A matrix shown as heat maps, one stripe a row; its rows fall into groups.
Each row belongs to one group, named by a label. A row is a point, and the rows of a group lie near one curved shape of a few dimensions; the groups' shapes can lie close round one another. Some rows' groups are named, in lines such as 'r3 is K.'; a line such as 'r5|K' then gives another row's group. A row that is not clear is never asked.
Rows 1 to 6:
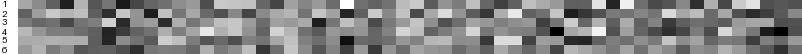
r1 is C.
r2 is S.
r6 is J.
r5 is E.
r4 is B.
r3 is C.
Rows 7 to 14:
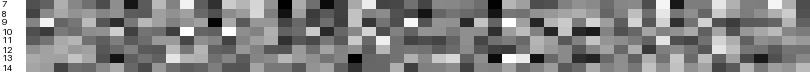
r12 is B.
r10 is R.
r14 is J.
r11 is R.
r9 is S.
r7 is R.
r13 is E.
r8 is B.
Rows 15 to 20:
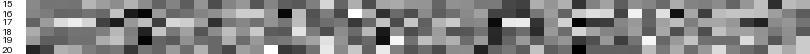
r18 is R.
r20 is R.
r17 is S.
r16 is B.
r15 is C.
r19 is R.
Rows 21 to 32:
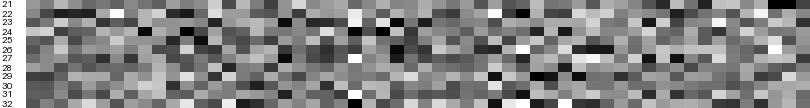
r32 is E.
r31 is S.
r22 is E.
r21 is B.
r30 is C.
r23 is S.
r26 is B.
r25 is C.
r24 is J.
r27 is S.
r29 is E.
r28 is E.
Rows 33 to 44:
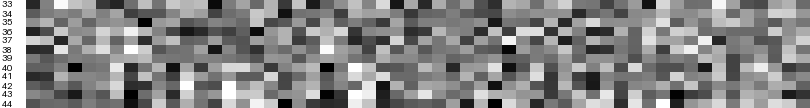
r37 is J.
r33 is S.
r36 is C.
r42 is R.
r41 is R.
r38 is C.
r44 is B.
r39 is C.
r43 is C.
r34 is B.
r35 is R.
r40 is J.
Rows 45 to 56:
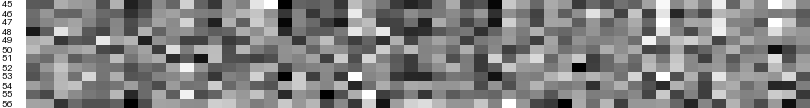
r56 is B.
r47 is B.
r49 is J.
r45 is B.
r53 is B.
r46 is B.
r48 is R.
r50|B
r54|B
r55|R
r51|C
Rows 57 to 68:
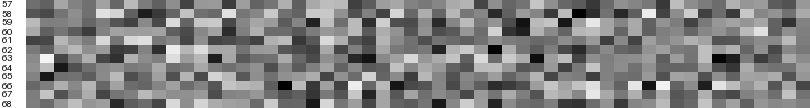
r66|B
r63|S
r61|C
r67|S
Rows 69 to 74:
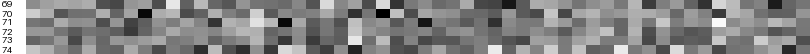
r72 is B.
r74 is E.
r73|S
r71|B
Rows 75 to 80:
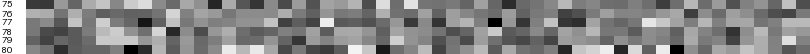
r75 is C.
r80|B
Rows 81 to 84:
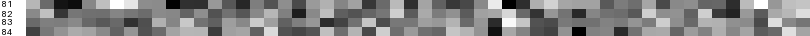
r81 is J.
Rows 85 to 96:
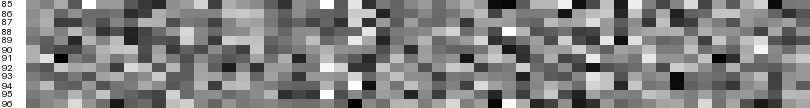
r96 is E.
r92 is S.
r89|C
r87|S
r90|J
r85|C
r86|B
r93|E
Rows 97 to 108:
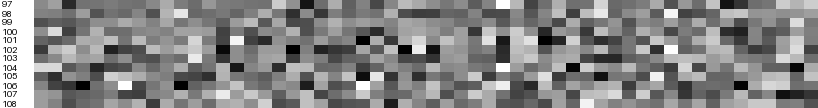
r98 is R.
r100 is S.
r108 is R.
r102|S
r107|B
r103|B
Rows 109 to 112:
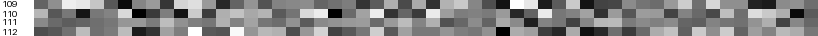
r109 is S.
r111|E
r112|R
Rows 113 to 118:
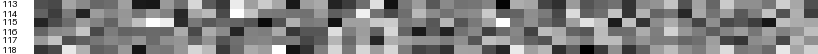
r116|R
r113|R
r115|C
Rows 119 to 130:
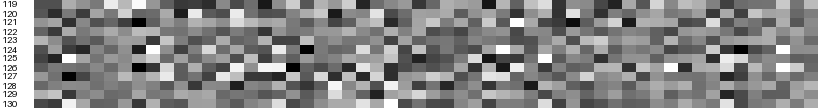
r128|R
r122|C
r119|C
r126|B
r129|S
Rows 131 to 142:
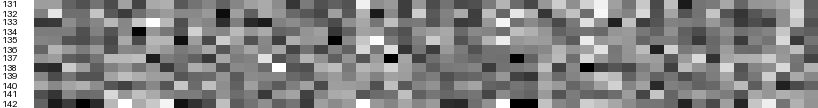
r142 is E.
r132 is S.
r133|C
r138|R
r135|C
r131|S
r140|B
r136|S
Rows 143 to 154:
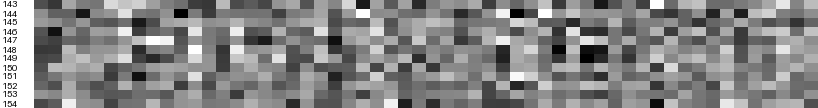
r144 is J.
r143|C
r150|S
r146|R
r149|R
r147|C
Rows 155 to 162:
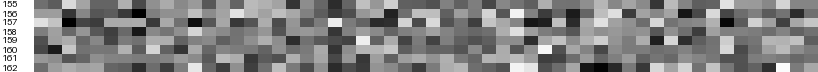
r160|R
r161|E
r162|B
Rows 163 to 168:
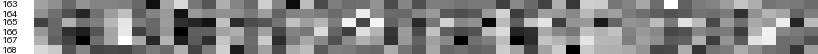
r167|J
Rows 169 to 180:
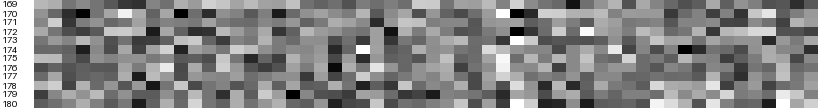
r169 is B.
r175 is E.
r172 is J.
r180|B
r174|C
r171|S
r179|B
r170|J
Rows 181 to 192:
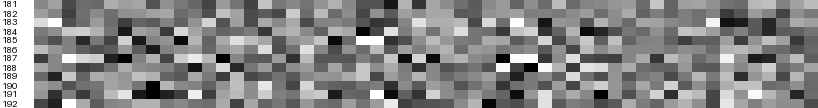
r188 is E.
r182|E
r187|S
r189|C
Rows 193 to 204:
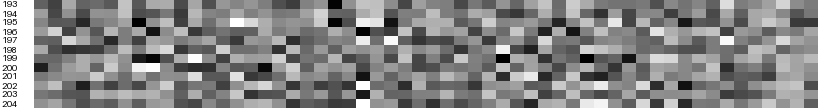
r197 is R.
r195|C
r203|E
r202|S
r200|C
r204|S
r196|J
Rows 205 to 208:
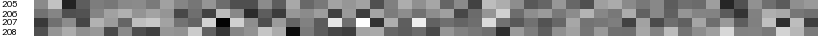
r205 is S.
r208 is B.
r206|E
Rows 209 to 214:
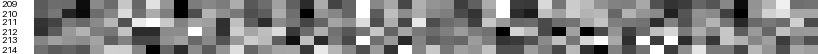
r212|R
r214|R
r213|B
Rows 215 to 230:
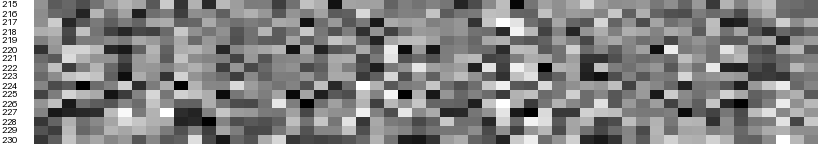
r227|E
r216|C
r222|S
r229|C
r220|S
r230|B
